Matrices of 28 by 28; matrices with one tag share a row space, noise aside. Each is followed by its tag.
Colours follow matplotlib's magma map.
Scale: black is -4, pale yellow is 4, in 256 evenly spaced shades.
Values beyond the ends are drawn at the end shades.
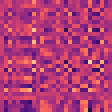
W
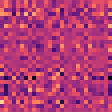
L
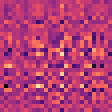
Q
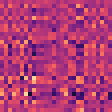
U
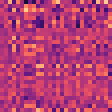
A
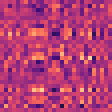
Q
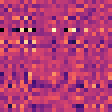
U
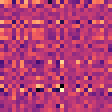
L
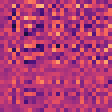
A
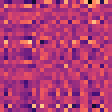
W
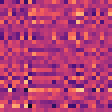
U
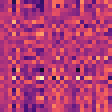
A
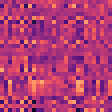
U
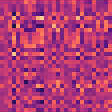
A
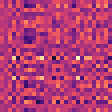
A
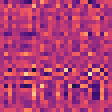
W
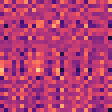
L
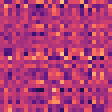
Q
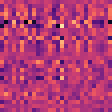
L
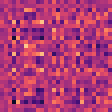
A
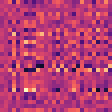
A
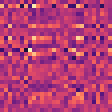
U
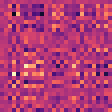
A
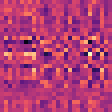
W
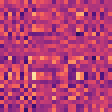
U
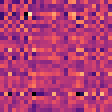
U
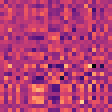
Q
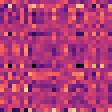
U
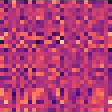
L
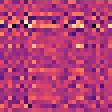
U
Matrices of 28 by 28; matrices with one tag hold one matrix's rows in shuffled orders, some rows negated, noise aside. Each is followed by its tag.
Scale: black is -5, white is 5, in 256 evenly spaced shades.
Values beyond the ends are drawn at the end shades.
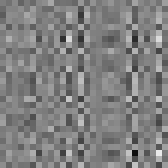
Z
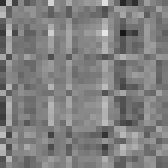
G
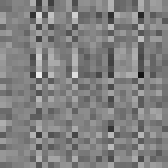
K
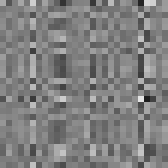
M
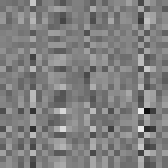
M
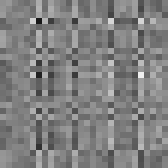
K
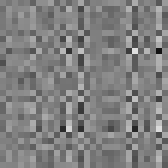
Z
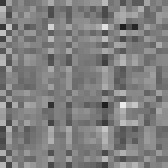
G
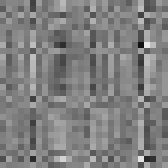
M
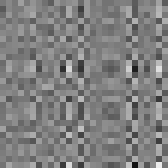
Z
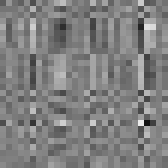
M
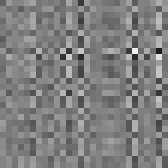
Z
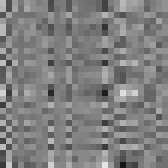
G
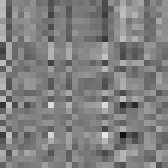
G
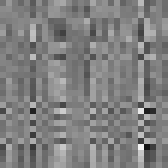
M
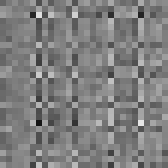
K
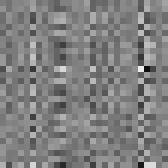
M
